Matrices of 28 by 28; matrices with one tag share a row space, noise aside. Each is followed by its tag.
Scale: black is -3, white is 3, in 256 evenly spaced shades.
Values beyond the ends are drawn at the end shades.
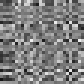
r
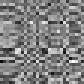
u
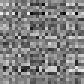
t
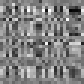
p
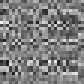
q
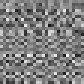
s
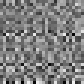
s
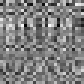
s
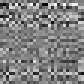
q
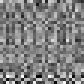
s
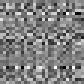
s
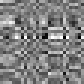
u
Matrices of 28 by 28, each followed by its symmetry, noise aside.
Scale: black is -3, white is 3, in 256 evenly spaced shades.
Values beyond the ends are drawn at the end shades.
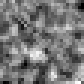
no symmetry.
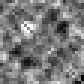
symmetric.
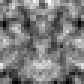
mirrored left to right.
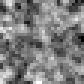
antisymmetric.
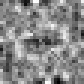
same after a half turn.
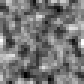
same after a half turn.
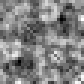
symmetric.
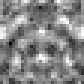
mirrored left to right.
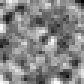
symmetric across the other diagonal.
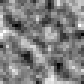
symmetric across the other diagonal.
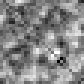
symmetric.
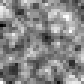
symmetric across the other diagonal.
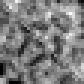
symmetric across the other diagonal.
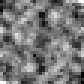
same after a half turn.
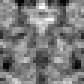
mirrored left to right.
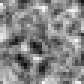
symmetric across the other diagonal.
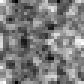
mirrored top to bottom.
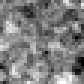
antisymmetric.
